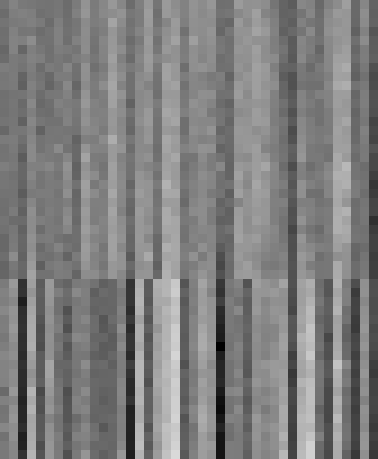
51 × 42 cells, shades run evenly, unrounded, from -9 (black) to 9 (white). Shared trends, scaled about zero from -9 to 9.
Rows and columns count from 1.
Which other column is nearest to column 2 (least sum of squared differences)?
41
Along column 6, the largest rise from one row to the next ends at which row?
32
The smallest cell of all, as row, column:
39, 25
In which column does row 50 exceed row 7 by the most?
35
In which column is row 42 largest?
20
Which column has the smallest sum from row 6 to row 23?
42
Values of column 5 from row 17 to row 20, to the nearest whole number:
-1 0 0 -1
